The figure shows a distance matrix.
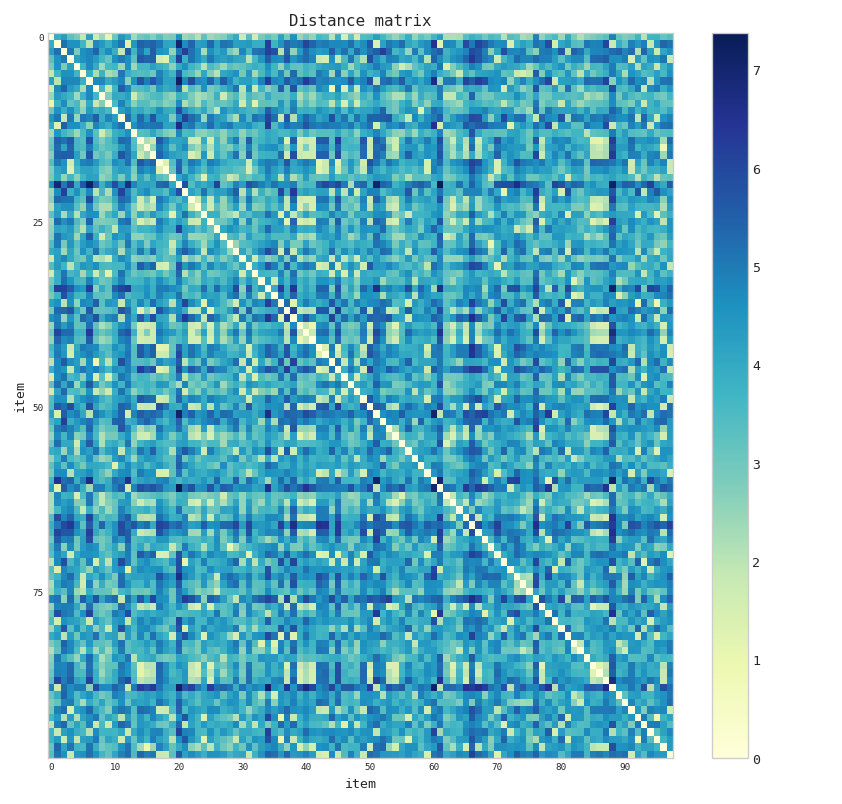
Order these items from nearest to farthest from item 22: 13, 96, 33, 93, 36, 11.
96, 33, 13, 93, 36, 11
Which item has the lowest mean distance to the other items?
0
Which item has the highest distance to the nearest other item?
66
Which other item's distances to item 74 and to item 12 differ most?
88
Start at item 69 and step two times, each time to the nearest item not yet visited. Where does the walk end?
19
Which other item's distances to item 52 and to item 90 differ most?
73
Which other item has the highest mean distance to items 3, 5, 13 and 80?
20
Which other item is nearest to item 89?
35
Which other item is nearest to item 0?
9
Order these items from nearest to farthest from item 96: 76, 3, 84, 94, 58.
58, 84, 94, 76, 3
